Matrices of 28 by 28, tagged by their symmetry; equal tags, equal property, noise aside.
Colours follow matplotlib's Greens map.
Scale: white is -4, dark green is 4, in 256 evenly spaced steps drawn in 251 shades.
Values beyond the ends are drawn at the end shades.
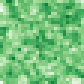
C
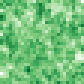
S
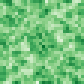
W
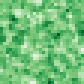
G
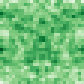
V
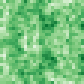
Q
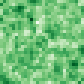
C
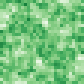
W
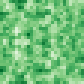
Q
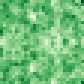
Q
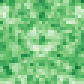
V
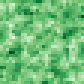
W
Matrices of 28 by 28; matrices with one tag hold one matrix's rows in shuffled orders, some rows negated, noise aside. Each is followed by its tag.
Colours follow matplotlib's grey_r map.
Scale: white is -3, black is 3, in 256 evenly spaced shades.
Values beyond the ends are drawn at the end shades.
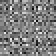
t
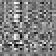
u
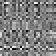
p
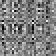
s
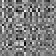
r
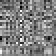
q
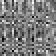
s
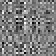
r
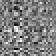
u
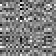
q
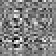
u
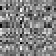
q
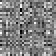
q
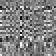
q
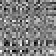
p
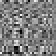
u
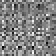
s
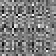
s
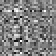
u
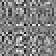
r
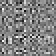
r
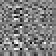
u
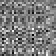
s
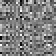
q
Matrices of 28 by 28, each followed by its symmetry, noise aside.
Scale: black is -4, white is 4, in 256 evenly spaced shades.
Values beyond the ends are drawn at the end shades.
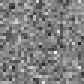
no symmetry.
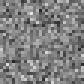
no symmetry.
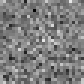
symmetric across the other diagonal.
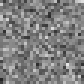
antisymmetric.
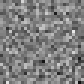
mirrored left to right.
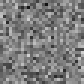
same after a half turn.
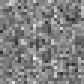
mirrored top to bottom.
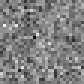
no symmetry.
